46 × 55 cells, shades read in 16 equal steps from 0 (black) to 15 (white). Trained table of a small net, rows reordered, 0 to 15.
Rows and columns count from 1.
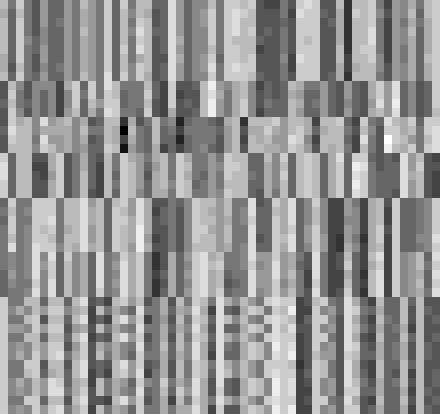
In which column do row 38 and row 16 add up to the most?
37
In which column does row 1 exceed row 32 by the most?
39
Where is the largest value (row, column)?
16, 49
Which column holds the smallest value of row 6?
44
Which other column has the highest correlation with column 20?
42
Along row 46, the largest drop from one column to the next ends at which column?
38
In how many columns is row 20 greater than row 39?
25
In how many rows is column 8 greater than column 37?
14
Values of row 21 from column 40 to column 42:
11 6 10
